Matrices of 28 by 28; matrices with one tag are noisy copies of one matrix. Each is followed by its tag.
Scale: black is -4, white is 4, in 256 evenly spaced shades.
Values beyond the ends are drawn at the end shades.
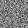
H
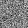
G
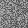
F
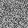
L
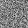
L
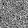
G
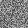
G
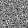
F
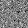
L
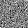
G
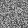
F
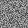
H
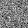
F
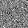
H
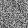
G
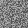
F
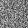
L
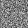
L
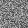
F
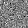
G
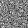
H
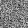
G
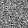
F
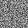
H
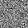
H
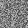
L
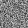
G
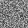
H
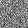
G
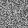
F
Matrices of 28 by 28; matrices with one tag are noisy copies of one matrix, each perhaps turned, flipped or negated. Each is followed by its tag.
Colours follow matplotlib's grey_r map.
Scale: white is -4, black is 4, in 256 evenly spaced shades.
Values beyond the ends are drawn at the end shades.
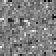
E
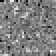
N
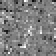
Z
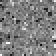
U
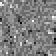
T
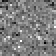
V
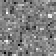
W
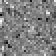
U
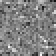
U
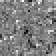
Z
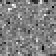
U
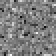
E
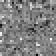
Z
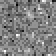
N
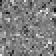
U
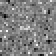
W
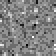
E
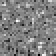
N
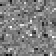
E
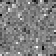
U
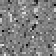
E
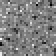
N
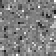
N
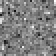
U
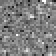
N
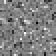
E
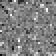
U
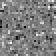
V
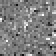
Z
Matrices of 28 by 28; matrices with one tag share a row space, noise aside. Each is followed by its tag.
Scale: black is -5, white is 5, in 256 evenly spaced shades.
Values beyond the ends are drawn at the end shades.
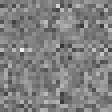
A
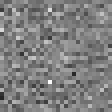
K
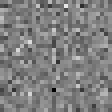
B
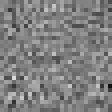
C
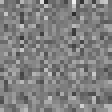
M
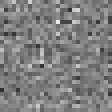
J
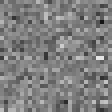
A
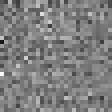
K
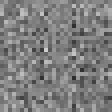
M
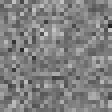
C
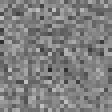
K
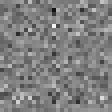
B
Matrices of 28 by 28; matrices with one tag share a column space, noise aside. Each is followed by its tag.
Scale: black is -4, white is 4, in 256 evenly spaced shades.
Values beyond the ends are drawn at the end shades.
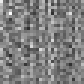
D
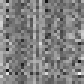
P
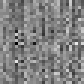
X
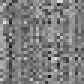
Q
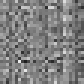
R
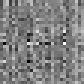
X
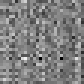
Q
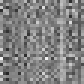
Q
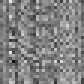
R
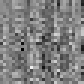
X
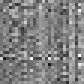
Q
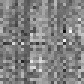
X
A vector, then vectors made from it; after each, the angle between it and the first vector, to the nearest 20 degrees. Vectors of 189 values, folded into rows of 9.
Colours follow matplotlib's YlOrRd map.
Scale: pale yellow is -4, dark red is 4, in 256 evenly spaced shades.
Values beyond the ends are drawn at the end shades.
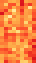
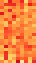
80 degrees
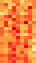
140 degrees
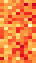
100 degrees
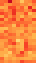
100 degrees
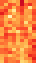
20 degrees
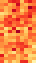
140 degrees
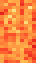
20 degrees
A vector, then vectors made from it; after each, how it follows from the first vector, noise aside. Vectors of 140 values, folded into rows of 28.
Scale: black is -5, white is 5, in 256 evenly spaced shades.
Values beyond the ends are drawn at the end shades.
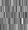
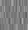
shrunk.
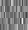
copied.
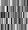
reversed, scaled up.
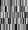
reversed, negated, scaled up.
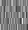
sign-scrambled.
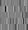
reversed, negated, partly zeroed.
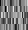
reversed, negated, scaled up.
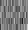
sign-scrambled.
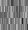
sign-scrambled.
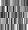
reversed, scaled up.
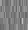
shrunk.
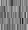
sign-scrambled.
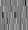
wrapped around, negated, partly zeroed.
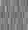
reversed, shrunk.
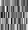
reversed, scaled up.
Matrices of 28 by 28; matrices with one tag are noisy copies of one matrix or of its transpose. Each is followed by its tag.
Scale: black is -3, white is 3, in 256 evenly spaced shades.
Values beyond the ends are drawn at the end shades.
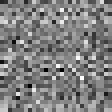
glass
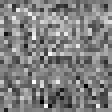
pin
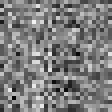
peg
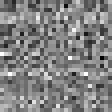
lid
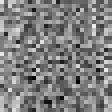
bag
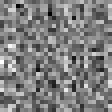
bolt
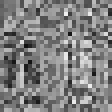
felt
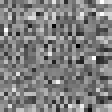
bag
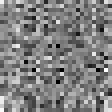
bag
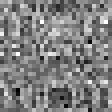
pin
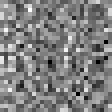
bolt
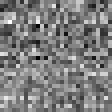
lid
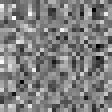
bolt
